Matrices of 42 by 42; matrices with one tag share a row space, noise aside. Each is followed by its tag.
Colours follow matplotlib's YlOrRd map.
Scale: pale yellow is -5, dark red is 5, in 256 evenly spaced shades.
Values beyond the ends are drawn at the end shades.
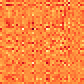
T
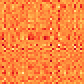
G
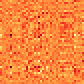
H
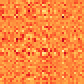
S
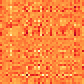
H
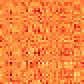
H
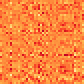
H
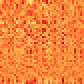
S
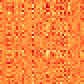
T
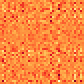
G
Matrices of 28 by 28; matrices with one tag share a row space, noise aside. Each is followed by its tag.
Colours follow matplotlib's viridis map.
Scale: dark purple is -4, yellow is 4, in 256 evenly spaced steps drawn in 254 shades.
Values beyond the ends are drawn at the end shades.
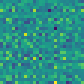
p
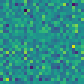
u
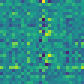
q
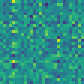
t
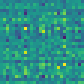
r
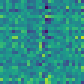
q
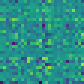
q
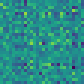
u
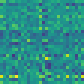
q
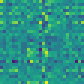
q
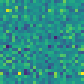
p
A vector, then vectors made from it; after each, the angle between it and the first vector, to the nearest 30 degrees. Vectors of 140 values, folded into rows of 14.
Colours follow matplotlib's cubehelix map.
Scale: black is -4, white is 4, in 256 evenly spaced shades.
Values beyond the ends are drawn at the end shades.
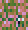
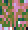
120 degrees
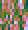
90 degrees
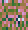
30 degrees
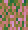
60 degrees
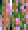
90 degrees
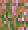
60 degrees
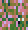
30 degrees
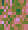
90 degrees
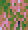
60 degrees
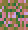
60 degrees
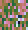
30 degrees
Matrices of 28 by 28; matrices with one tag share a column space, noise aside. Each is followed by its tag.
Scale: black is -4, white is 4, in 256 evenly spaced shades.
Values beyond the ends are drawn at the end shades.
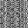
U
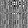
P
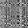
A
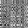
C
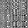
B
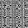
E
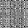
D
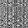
A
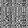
A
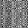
D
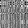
P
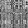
P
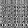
C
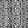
D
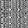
U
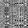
A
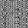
U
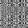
A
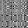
B
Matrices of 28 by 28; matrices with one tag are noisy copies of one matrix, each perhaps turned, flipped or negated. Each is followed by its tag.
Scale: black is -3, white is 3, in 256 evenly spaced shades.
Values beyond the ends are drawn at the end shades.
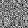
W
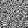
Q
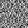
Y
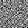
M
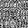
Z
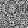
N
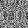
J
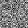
W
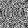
J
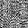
Z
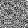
N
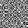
M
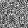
N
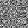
W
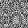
N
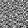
Y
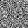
Q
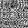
Z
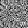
Q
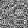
N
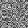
W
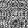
Z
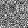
N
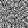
Q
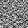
Y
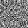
Q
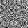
Q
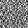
Y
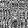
Z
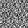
Y
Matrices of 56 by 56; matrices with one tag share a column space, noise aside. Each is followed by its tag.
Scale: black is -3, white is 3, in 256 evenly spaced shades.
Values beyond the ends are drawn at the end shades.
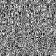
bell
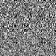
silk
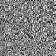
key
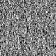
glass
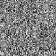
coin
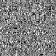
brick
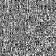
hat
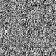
coin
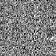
key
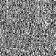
coin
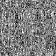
glass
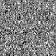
brick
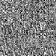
coin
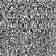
silk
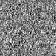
brick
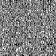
hat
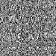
key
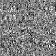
brick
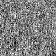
glass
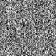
coin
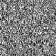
brick
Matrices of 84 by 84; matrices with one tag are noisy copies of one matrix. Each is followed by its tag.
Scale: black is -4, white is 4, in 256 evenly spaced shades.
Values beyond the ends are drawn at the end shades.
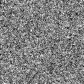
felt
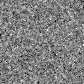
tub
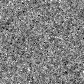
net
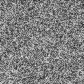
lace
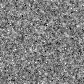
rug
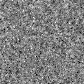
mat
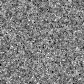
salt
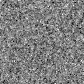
mat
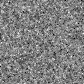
tub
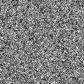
salt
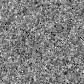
net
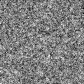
lace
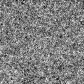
lace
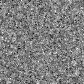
salt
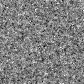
rug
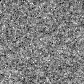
lace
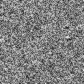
felt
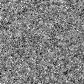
net
